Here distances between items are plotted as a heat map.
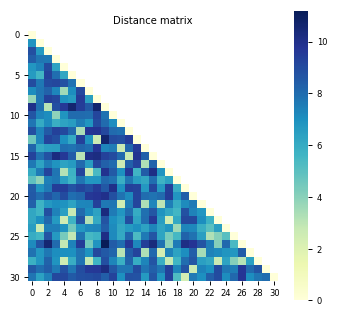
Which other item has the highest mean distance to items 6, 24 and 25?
9
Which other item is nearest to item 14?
11
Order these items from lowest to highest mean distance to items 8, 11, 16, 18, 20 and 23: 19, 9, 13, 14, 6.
14, 13, 19, 6, 9
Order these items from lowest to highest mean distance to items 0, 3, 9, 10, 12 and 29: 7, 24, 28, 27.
24, 28, 27, 7
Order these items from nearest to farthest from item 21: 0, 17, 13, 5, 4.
5, 4, 17, 0, 13
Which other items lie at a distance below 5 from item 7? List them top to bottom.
4, 17, 23, 26, 28
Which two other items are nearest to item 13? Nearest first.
8, 0
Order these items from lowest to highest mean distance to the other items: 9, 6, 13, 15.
13, 6, 15, 9
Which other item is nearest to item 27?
16
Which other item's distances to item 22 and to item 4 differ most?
26
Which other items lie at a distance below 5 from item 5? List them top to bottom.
22, 24, 25
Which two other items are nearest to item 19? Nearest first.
30, 18
